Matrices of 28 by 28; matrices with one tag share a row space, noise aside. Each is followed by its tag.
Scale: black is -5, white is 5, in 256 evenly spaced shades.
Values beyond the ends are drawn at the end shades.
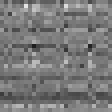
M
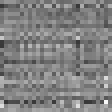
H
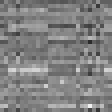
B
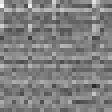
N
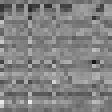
N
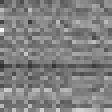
N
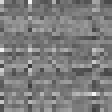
N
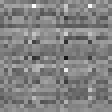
M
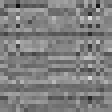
B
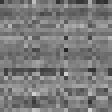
M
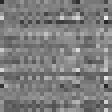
H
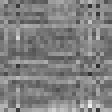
B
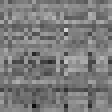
M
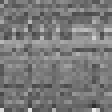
N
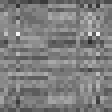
B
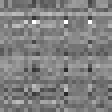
M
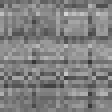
M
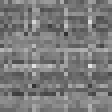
M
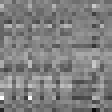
N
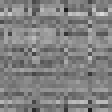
M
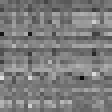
N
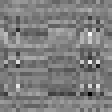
B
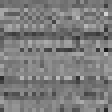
H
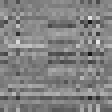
B
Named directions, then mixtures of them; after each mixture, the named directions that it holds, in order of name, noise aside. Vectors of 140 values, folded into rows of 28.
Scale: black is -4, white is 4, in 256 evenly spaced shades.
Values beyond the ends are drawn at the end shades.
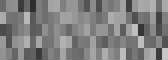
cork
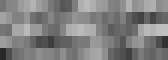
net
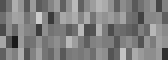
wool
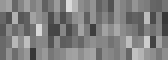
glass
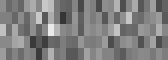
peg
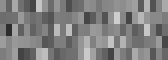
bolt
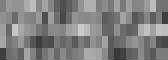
net, peg.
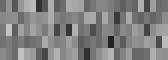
bolt.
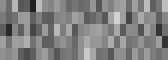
bolt, cork.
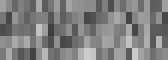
bolt, glass.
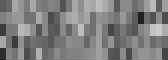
net, wool.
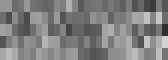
cork, glass, net.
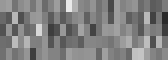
glass.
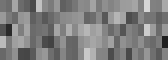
bolt, cork, net.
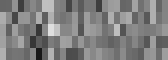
cork, glass, peg.
